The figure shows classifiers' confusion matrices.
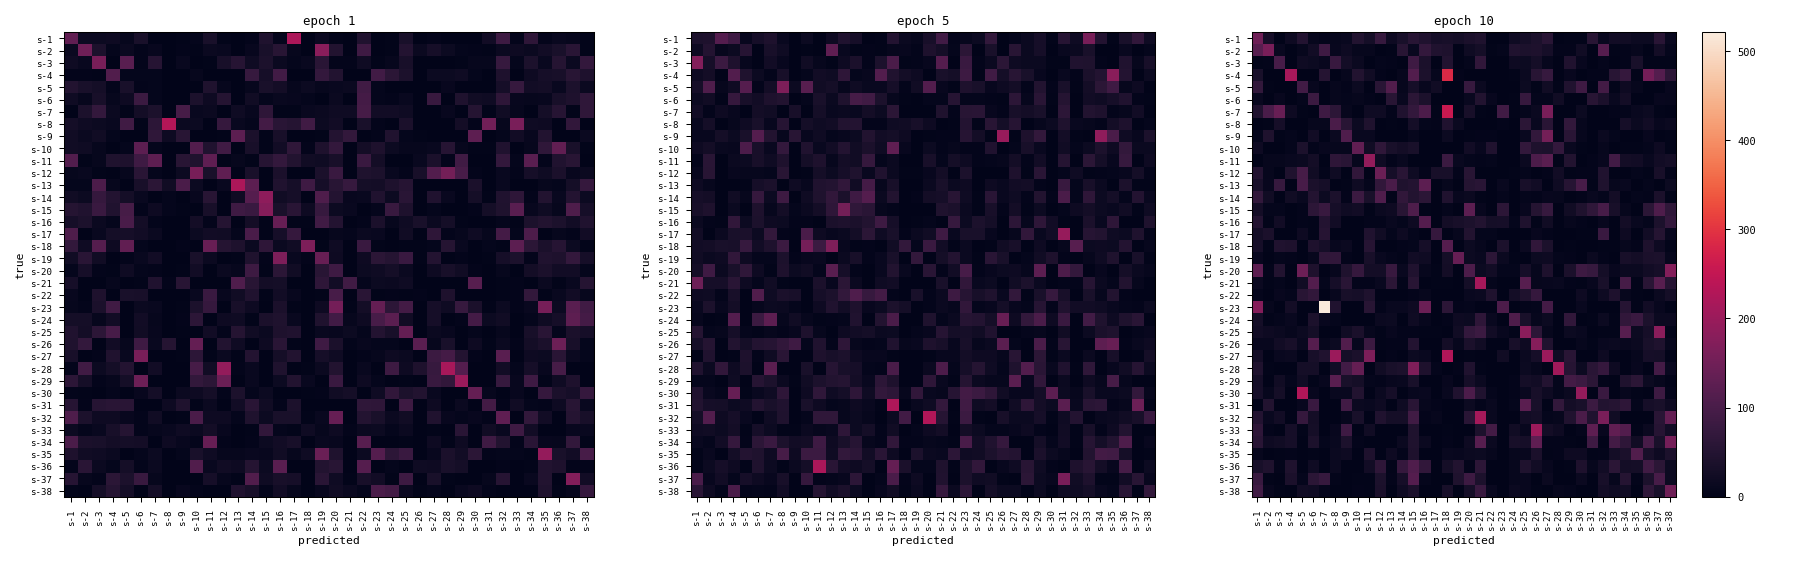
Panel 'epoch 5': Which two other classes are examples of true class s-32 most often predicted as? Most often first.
s-20, s-2
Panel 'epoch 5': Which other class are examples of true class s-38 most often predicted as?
s-4
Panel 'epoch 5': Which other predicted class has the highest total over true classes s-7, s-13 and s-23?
s-31
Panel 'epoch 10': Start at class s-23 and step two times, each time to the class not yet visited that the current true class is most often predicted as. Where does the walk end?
s-18
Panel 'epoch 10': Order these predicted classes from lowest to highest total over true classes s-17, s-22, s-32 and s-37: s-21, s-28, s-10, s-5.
s-28, s-10, s-5, s-21
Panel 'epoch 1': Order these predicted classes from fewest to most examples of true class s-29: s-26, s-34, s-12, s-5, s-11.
s-26, s-5, s-11, s-34, s-12
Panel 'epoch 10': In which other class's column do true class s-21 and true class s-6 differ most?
s-37
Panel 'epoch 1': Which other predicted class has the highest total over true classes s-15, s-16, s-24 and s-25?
s-37
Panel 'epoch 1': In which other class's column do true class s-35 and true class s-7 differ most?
s-19
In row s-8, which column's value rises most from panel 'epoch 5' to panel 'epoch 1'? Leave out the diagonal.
s-33
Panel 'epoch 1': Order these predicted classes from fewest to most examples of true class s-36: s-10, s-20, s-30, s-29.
s-30, s-29, s-20, s-10
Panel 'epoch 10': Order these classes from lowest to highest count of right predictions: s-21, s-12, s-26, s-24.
s-24, s-12, s-26, s-21
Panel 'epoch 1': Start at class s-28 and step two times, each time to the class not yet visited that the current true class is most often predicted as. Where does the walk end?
s-10
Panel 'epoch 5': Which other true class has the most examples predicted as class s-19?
s-30
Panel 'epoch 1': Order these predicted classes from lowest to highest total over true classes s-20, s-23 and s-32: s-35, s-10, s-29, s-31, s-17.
s-31, s-17, s-29, s-10, s-35
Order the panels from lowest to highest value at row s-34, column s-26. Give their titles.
epoch 1, epoch 5, epoch 10
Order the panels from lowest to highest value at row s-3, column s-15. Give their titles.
epoch 5, epoch 1, epoch 10
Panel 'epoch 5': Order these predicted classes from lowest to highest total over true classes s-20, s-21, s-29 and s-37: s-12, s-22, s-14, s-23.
s-22, s-14, s-12, s-23
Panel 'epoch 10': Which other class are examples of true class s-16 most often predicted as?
s-38
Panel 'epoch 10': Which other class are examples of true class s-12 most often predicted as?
s-5
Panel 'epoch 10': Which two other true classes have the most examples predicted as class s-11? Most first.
s-27, s-26
